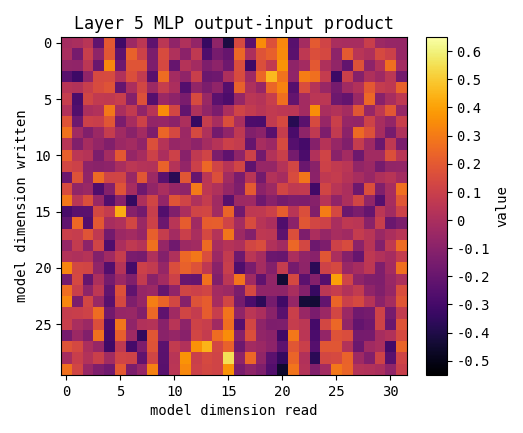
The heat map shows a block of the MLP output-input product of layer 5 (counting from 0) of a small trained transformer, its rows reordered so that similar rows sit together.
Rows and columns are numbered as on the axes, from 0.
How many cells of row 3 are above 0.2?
6
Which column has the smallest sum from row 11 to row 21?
23
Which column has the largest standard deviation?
20
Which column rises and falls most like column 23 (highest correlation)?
4
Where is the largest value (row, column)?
28, 15
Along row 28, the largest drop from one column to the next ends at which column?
16
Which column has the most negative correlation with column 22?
0
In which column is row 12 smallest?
10
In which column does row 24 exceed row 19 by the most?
3
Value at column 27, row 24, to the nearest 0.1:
-0.2
